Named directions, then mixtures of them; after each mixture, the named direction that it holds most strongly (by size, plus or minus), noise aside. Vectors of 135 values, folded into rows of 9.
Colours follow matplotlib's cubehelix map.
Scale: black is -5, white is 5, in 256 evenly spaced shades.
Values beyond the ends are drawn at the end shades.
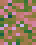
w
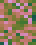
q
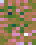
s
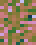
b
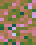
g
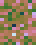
g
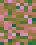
q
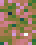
s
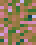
b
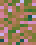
b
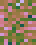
b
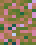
g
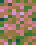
w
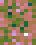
s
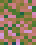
w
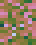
g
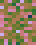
b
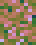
b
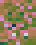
g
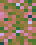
q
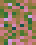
w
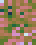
s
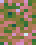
s
